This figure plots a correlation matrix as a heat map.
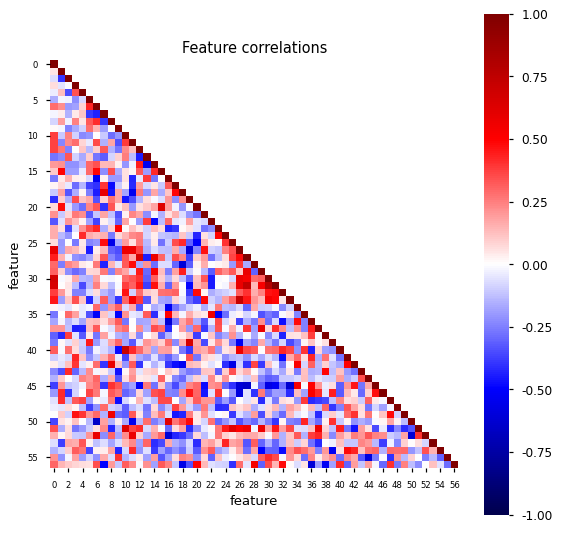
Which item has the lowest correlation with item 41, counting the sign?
32
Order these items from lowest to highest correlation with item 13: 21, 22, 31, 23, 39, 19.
31, 21, 23, 19, 39, 22
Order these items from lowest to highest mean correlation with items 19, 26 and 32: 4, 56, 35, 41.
41, 4, 35, 56
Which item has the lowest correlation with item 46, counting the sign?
26
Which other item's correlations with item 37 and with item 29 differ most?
45
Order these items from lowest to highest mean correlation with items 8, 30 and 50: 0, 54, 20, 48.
54, 48, 0, 20
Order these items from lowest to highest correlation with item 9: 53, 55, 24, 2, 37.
2, 53, 24, 37, 55
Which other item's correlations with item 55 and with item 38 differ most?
43
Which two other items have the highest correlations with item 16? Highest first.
50, 35
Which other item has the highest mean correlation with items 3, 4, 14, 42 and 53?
49
